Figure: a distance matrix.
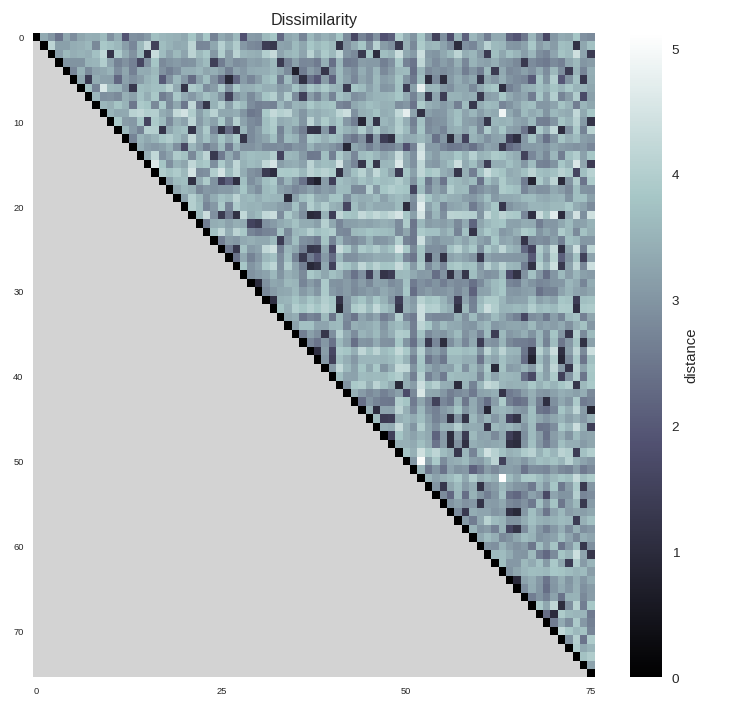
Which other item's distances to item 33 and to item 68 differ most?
70
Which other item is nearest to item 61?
44
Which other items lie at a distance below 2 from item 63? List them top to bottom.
6, 13, 20, 42, 50
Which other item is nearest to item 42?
13
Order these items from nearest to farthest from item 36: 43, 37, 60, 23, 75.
60, 43, 37, 75, 23
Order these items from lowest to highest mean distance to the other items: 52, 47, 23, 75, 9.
47, 75, 23, 9, 52
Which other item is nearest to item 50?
20
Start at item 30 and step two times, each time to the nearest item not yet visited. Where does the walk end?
22
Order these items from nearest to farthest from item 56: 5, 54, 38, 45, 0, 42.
45, 0, 54, 42, 5, 38
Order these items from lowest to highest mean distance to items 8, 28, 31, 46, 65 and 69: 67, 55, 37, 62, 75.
75, 55, 62, 67, 37
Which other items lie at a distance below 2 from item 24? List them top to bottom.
3, 14, 33, 66
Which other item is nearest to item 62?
39
